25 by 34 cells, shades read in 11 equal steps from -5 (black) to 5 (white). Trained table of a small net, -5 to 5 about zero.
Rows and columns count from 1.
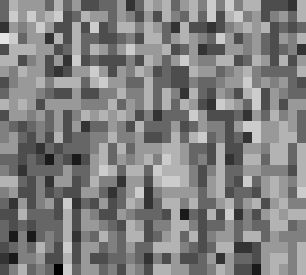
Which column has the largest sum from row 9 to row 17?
29
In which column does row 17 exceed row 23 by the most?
28
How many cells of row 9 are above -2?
26
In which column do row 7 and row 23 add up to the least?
7
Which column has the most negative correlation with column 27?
20
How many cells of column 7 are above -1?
10
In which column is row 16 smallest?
3
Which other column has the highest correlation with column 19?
25
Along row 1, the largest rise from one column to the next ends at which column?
34
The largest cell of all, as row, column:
4, 1
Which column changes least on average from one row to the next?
31
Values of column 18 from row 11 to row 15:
-3 -1 -2 1 0
